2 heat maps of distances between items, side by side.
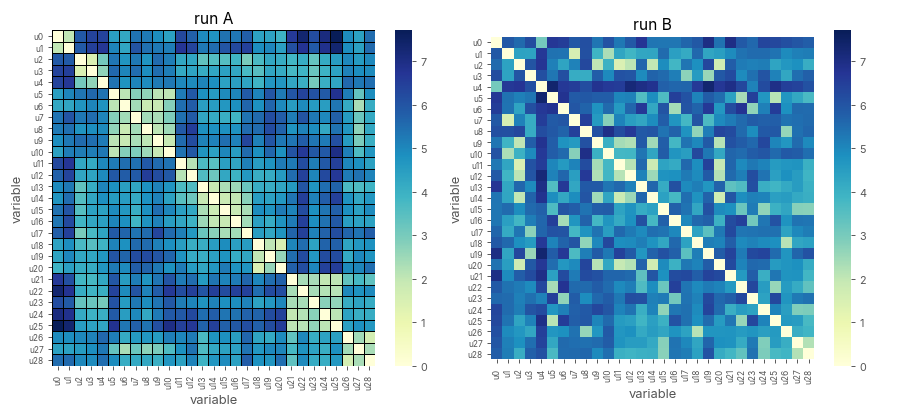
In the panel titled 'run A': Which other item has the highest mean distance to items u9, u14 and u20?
u25
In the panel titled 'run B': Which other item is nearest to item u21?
u13
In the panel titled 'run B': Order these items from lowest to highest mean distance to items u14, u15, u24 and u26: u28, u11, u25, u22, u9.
u28, u11, u22, u25, u9
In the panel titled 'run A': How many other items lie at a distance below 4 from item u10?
6
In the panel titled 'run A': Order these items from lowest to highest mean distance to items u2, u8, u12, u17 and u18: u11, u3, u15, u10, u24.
u3, u15, u11, u10, u24
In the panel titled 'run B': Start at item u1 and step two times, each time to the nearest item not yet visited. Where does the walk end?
u10
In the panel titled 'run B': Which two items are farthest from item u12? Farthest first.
u4, u8
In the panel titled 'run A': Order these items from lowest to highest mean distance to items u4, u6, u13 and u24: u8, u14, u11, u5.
u8, u14, u5, u11
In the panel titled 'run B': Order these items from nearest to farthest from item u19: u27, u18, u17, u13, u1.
u17, u1, u13, u18, u27
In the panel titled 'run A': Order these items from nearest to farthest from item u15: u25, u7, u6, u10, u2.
u2, u7, u6, u10, u25
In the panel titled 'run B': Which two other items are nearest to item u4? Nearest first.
u0, u23
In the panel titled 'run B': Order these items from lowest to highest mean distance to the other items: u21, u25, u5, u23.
u25, u5, u23, u21
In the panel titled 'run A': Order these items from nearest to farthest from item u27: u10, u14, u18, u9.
u9, u10, u14, u18
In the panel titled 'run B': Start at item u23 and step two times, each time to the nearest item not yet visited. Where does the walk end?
u16
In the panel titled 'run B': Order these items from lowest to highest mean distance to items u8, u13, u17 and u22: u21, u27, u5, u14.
u5, u27, u21, u14
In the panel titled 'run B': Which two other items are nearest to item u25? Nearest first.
u5, u22
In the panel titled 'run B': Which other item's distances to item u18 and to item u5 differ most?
u8
